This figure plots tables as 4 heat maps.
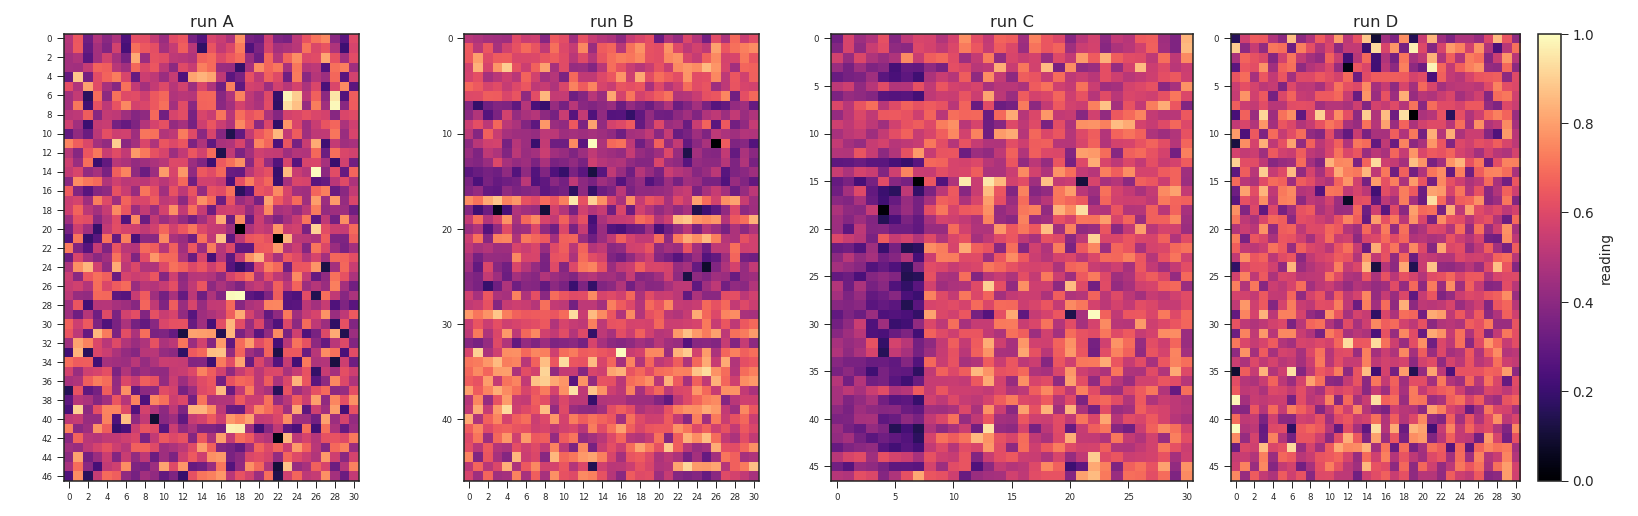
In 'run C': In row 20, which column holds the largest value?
18
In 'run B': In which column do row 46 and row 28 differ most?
25
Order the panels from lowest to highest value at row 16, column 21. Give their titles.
run B, run C, run A, run D
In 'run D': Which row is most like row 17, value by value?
3
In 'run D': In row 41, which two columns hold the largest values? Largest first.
0, 15
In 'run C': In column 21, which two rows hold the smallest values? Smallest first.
15, 45
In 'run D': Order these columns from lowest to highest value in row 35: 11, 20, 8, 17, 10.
17, 20, 8, 10, 11
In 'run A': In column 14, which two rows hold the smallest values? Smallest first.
1, 0
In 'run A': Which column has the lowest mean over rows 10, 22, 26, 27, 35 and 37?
2
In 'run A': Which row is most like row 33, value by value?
46
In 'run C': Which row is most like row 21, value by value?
44
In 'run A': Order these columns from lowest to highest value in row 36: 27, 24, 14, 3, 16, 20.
16, 27, 20, 14, 3, 24
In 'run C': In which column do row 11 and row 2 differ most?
23
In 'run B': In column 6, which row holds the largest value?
42
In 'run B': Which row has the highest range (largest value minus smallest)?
11
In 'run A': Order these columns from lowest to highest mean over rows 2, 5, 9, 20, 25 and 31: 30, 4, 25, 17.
25, 30, 4, 17
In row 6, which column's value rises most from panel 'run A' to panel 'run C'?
29
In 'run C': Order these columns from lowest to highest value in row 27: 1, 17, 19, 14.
1, 14, 17, 19
